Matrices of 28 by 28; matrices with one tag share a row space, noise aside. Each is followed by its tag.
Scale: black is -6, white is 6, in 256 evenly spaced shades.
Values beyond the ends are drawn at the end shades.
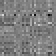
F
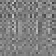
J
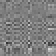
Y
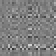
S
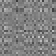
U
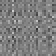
J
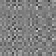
J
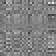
Y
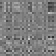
Y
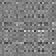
U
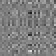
S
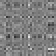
Y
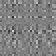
J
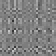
J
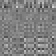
U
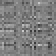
F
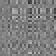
S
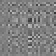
S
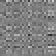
Y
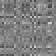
F
